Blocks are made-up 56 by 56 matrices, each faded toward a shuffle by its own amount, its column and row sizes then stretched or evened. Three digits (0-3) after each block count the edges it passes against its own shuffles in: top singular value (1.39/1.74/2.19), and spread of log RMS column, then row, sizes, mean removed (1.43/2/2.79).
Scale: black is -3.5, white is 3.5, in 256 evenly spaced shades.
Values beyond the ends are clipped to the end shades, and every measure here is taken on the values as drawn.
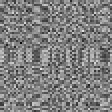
3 0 1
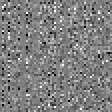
1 3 0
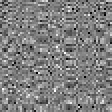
3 0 0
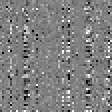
3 3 1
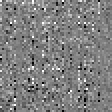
0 3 1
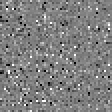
0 2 1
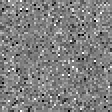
0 0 0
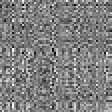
3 3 1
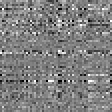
3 1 3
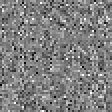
2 1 0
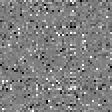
2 0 1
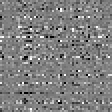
0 2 3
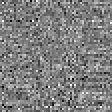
2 1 1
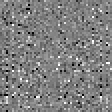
1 2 1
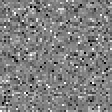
2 0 0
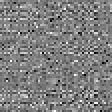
3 0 2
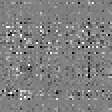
1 2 3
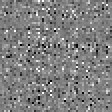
1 2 1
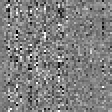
1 3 0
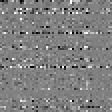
1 1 3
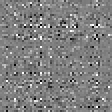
2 2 3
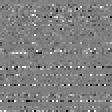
1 0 3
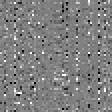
2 3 1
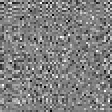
3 1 1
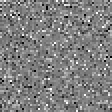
1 0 0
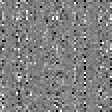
2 3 1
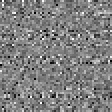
2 0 2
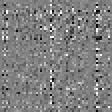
2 3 2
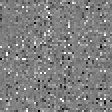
0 2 1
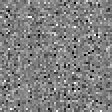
0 2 0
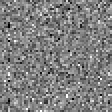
1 1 0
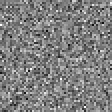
0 0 0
